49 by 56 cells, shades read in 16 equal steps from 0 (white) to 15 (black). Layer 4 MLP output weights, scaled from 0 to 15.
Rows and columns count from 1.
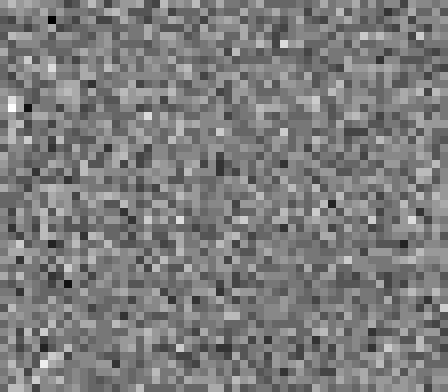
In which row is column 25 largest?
38
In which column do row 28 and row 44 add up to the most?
29
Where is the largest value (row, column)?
3, 7
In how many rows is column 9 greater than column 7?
22
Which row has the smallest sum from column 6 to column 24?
12
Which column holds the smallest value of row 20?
16
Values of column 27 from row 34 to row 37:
8 9 8 5
